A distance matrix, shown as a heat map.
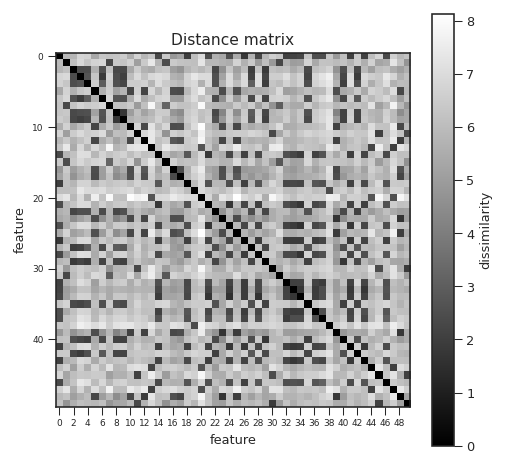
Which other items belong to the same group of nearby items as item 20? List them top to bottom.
13, 44, 47
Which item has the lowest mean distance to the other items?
33
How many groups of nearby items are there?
7
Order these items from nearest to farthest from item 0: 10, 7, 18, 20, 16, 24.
18, 24, 16, 10, 7, 20
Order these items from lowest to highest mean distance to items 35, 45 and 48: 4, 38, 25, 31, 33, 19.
25, 4, 33, 31, 19, 38
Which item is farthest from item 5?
20
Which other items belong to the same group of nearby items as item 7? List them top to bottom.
1, 15, 31
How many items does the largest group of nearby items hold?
15
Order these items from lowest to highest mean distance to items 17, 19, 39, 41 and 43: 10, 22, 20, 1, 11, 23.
23, 10, 22, 1, 11, 20
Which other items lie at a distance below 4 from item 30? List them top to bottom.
11, 45, 49
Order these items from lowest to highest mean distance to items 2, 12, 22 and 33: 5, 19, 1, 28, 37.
5, 28, 37, 1, 19
